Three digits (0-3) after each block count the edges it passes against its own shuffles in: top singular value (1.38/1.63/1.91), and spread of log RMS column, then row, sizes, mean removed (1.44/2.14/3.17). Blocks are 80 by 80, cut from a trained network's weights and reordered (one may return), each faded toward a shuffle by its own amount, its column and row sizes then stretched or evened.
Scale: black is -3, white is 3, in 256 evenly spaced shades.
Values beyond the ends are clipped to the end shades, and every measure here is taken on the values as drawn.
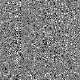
0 2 1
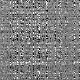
3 3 1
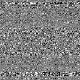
2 0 3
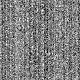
3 1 0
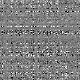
2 2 3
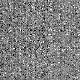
1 1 1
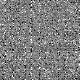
0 2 0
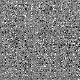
0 2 1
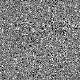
0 2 1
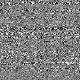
1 1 3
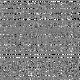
1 1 3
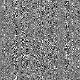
2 3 1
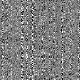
3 3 0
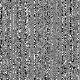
1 3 0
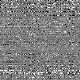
1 1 3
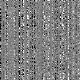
3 3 1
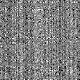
3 0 2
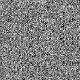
2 1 1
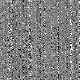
1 3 1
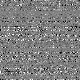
0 0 3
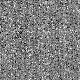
0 0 0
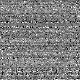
2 1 2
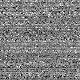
2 0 2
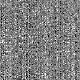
2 2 1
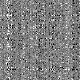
2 2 2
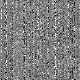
1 3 0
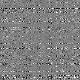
1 2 3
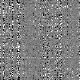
1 3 1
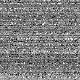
3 0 2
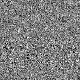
1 0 1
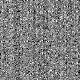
1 0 1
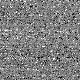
0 0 1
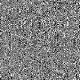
2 2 1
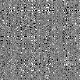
1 2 2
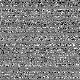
1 0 3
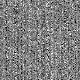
1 2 0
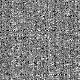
1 0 1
